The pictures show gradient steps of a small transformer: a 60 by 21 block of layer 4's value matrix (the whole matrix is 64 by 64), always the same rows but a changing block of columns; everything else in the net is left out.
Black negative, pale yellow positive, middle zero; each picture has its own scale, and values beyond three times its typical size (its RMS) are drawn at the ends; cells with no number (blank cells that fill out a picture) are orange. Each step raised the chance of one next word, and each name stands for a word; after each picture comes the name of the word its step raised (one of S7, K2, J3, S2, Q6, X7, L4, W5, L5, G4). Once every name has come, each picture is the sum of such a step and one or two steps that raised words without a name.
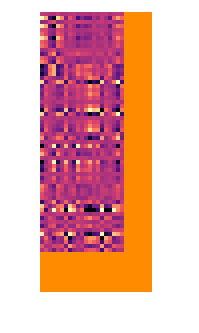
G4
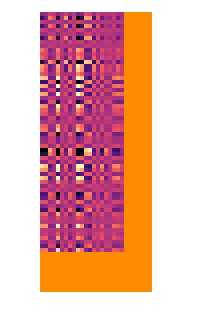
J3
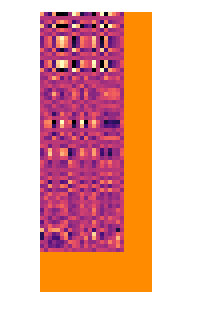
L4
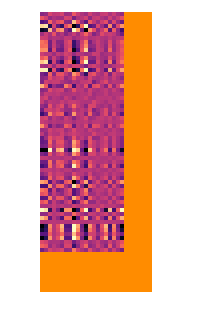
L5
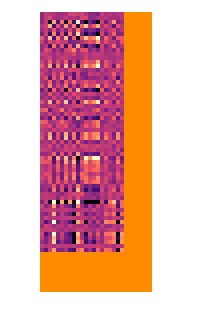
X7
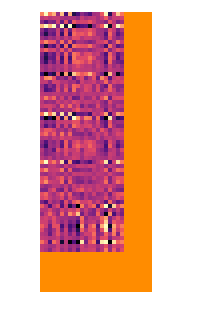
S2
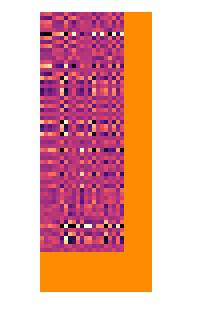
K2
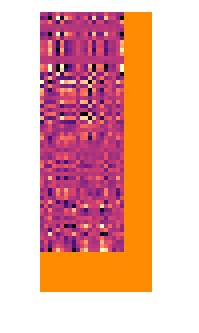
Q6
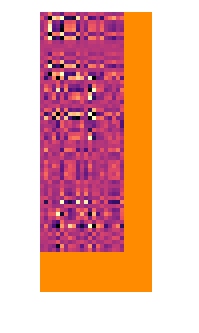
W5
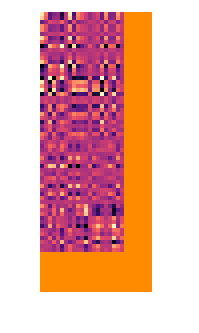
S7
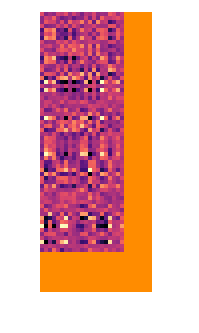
S2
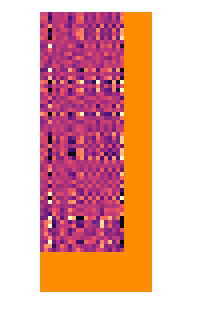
S7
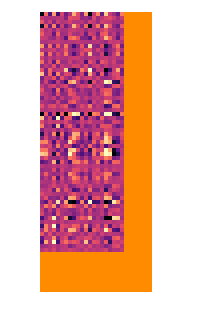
S2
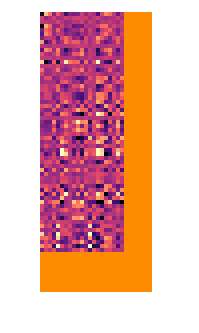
L4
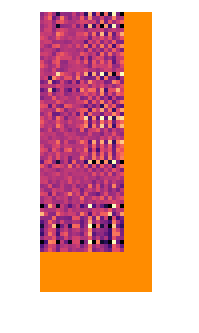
S2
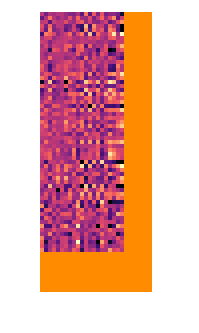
Q6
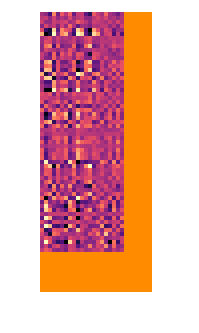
K2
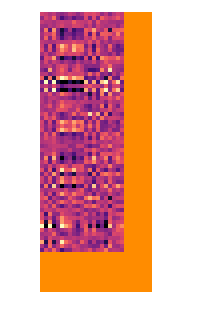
S7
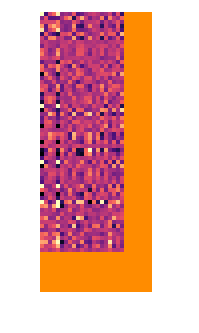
W5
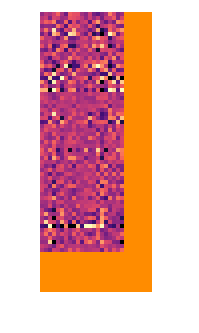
K2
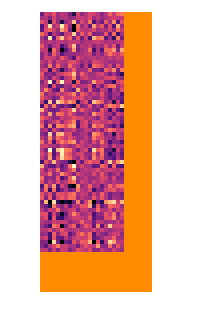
X7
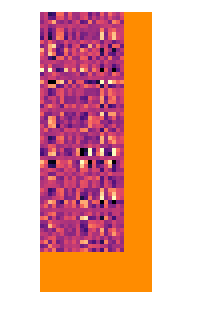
Q6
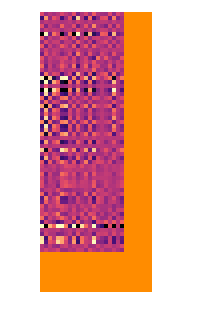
K2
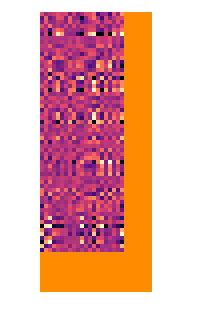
K2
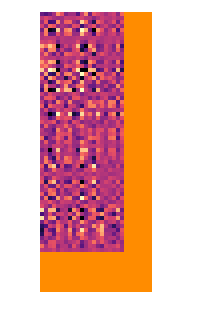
L5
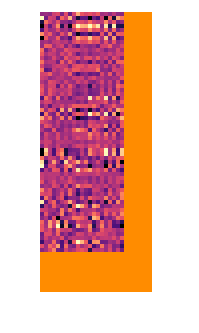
W5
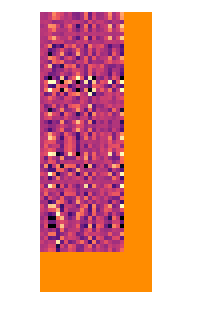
S7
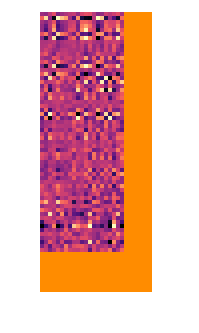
W5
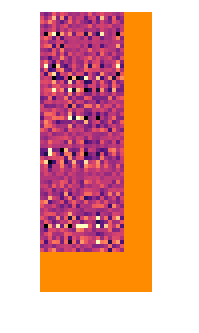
K2
